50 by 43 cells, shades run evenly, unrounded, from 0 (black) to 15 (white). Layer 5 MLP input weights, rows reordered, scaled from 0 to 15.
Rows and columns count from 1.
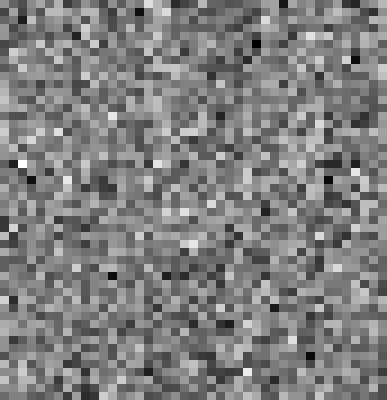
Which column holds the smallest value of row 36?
25
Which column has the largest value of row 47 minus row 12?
34
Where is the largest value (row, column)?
21, 3
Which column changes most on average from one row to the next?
40
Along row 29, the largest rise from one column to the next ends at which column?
2
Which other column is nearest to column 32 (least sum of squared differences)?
12
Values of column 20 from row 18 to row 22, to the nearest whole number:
11 5 8 7 5
